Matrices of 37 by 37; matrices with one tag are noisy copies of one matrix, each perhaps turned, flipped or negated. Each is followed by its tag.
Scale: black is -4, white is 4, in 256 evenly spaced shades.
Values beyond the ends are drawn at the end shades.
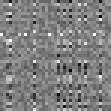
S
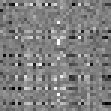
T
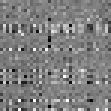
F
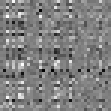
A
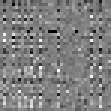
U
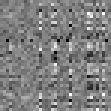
A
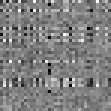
F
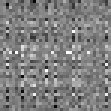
T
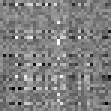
T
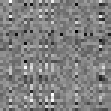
S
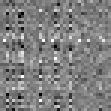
A
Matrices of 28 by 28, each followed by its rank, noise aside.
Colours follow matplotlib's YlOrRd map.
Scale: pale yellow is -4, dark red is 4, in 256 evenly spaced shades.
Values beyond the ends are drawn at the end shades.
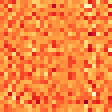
four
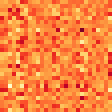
four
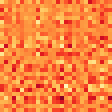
four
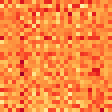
six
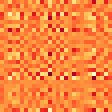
two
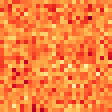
eight
